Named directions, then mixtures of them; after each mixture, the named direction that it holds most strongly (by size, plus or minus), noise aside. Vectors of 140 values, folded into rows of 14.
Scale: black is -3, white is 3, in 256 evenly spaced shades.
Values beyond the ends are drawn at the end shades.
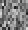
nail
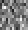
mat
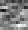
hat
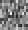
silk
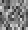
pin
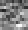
hat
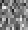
mat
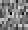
silk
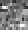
hat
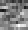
hat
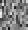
nail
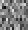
mat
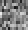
nail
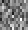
pin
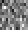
mat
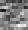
hat
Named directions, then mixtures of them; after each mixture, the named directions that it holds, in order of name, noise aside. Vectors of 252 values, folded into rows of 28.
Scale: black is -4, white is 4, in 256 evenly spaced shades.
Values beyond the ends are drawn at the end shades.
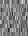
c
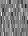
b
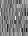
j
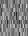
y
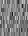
b, c.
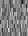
c, y.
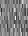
c, j, y.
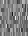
b, c, j.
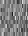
b, c, j.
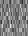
b, c, y.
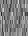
b, c, j.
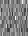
c, j.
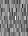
c, j, y.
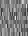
c, j, y.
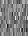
b, c, j.
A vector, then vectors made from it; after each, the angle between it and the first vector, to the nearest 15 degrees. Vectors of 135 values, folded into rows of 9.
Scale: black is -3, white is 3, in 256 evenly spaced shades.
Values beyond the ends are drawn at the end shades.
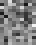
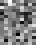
30 degrees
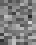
90 degrees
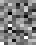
75 degrees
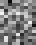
135 degrees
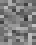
45 degrees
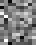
150 degrees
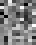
15 degrees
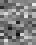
105 degrees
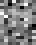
150 degrees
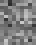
135 degrees
